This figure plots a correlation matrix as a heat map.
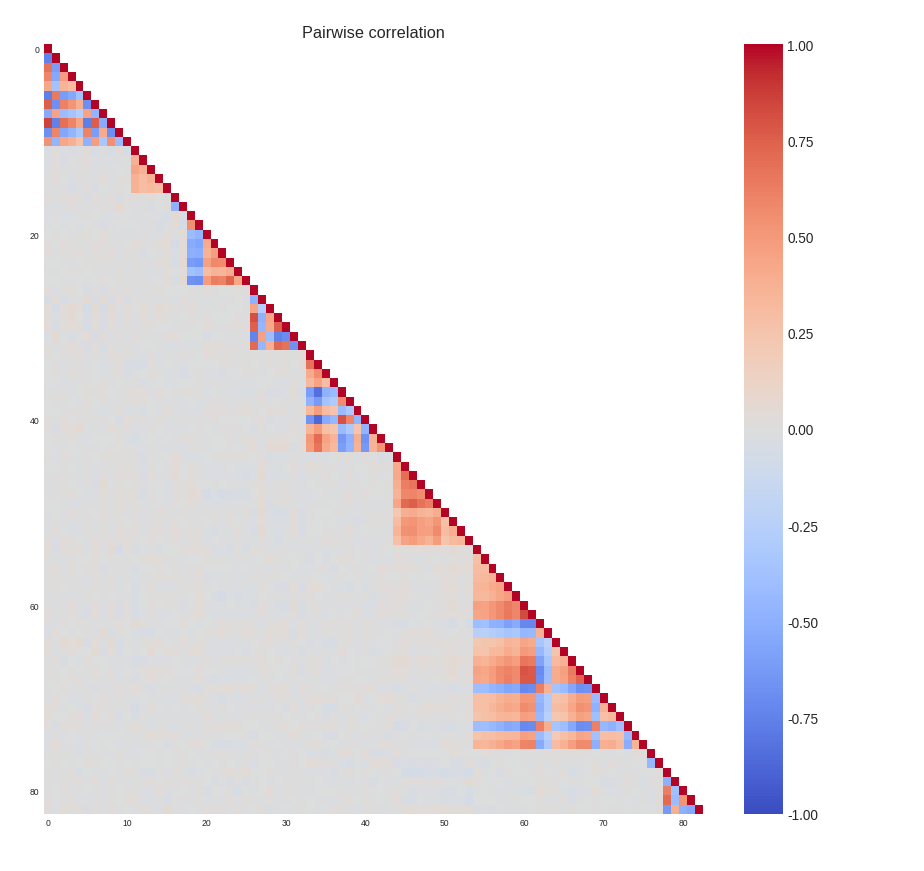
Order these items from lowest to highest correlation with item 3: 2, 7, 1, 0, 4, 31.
1, 7, 31, 4, 2, 0
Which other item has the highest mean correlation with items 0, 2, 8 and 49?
6
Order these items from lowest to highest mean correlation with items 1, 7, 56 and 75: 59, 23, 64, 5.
23, 64, 59, 5
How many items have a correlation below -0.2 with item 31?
5
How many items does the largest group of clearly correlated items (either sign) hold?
22
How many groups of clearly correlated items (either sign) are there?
10
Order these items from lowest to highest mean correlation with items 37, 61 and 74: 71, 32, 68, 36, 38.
36, 32, 38, 71, 68
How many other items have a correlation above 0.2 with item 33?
7
